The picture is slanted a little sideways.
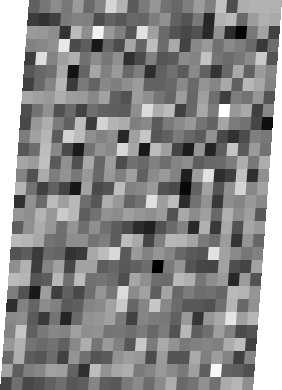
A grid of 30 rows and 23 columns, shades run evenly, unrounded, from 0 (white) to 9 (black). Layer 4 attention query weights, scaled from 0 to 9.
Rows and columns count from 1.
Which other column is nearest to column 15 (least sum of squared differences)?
9
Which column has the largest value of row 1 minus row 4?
4
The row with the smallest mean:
17
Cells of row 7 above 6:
2
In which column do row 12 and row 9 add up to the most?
6
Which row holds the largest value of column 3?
23
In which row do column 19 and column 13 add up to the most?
18
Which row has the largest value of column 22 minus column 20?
29
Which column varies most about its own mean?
19
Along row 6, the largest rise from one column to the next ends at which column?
5
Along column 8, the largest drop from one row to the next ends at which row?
10
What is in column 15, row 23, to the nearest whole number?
3
